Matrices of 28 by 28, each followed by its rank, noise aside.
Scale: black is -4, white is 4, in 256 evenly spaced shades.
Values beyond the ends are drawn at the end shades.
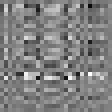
two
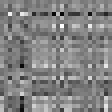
two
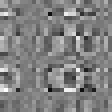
two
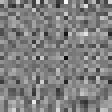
three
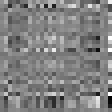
two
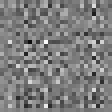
four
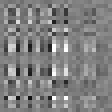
one
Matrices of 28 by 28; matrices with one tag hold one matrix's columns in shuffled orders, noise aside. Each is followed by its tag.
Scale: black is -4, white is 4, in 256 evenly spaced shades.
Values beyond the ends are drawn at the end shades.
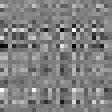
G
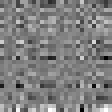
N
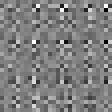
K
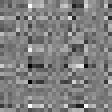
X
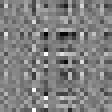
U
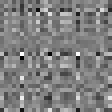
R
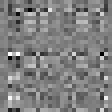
R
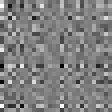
X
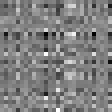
U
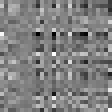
U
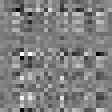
R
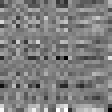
N
